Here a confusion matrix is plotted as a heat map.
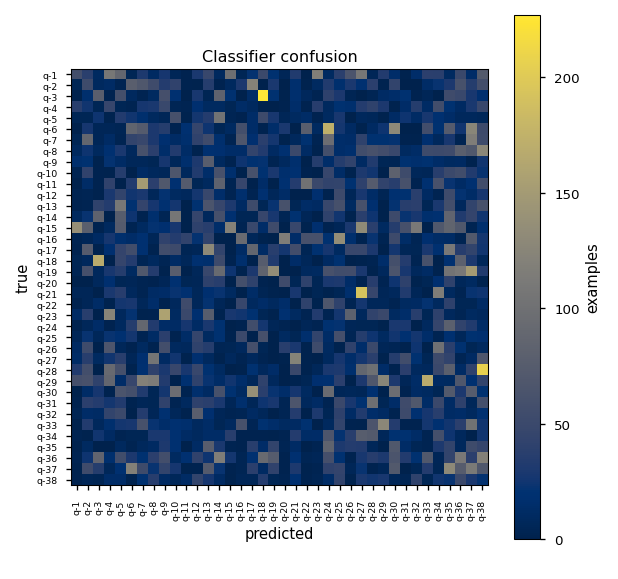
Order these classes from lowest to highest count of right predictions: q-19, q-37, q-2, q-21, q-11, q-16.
q-21, q-2, q-11, q-16, q-37, q-19
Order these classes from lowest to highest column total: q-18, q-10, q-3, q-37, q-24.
q-3, q-10, q-18, q-24, q-37
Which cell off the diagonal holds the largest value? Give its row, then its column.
q-3, q-18
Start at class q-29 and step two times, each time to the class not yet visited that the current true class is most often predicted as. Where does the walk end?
q-37
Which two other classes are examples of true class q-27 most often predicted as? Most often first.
q-21, q-8
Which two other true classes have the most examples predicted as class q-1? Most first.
q-15, q-29
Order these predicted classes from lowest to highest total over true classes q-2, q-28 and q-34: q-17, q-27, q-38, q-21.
q-21, q-17, q-27, q-38
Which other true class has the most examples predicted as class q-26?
q-23
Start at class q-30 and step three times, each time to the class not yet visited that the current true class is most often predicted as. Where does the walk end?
q-5
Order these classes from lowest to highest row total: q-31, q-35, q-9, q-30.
q-9, q-35, q-31, q-30
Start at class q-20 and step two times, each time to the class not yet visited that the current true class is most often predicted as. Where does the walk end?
q-25
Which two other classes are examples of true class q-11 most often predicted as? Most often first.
q-7, q-22
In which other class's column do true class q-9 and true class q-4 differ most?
q-13
